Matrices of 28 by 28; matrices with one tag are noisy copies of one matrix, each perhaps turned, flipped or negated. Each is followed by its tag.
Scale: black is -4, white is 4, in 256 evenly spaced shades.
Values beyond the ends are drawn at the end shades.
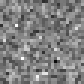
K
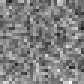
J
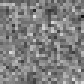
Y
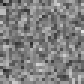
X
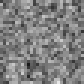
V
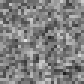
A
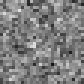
A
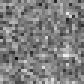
V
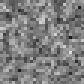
A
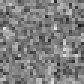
V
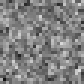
X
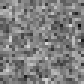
K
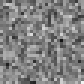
Y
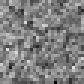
J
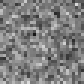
J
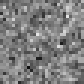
A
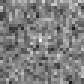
J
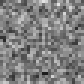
K
